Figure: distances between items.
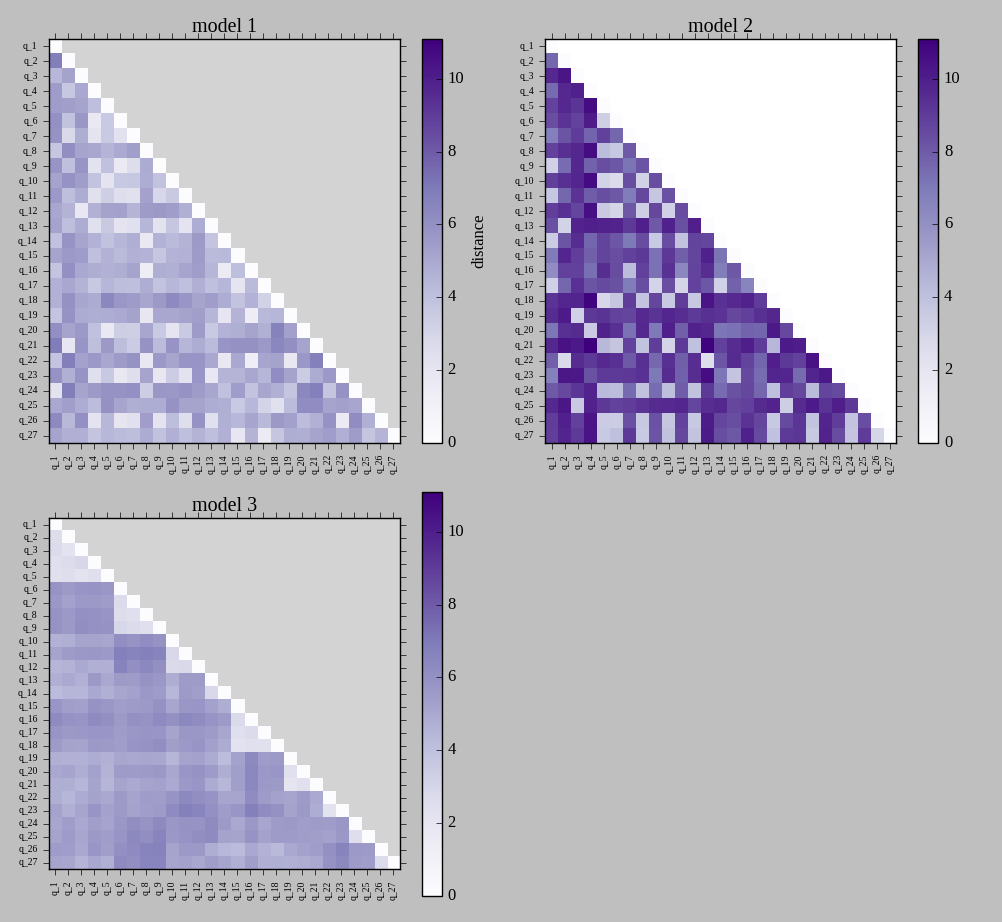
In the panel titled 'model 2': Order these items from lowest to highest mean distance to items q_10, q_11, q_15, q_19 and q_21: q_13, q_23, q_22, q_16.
q_23, q_16, q_22, q_13
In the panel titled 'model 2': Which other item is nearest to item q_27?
q_26
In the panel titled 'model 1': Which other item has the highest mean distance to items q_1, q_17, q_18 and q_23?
q_21
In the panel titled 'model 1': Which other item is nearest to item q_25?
q_18
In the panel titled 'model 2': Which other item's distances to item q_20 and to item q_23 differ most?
q_4
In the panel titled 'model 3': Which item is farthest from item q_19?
q_16
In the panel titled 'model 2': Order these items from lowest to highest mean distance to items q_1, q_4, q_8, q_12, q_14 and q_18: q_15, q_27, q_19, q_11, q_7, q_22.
q_27, q_11, q_7, q_15, q_22, q_19
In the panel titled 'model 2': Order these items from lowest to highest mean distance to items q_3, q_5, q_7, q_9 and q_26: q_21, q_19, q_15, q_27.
q_27, q_21, q_19, q_15
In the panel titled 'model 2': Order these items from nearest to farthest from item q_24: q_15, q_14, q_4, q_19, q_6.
q_6, q_14, q_15, q_19, q_4
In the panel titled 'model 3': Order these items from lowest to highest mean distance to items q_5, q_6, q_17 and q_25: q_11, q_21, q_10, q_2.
q_2, q_21, q_10, q_11
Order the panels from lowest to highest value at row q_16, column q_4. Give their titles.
model 1, model 3, model 2
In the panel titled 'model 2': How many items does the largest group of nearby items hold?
10
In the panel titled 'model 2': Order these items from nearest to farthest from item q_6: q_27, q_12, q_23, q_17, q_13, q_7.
q_12, q_27, q_7, q_17, q_23, q_13
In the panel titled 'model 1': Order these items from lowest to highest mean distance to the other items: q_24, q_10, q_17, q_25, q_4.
q_4, q_17, q_10, q_25, q_24
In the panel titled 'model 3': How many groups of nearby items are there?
9
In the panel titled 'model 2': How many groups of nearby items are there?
7
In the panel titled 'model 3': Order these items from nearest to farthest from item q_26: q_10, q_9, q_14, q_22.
q_14, q_10, q_22, q_9
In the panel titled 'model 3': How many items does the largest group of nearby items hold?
5
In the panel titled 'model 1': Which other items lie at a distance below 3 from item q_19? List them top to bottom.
q_8, q_14, q_16, q_22
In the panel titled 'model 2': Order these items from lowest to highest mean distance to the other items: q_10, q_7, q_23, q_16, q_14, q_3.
q_10, q_14, q_7, q_16, q_23, q_3
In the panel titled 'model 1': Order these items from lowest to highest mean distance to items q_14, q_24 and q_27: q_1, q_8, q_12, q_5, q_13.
q_8, q_1, q_13, q_5, q_12
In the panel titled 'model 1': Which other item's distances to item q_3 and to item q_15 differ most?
q_12
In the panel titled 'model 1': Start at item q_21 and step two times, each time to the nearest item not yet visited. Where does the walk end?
q_7
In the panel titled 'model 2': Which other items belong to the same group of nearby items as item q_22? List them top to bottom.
q_2, q_13
